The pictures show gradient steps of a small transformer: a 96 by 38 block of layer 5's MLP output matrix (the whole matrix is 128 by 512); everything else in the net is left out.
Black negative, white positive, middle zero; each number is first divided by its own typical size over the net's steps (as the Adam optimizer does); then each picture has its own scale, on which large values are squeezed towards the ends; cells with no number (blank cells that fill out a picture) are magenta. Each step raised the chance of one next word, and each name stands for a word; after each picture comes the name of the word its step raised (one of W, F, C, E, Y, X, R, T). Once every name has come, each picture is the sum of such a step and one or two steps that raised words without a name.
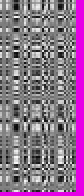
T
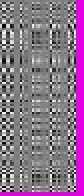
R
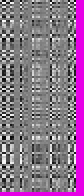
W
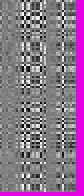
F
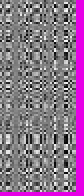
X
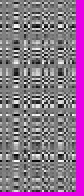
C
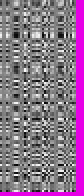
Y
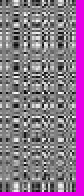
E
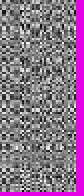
R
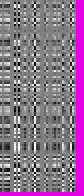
Y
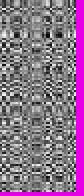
Y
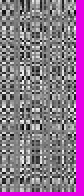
T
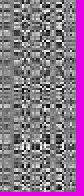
X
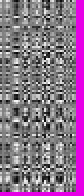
T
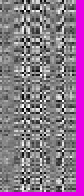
R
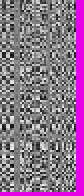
T
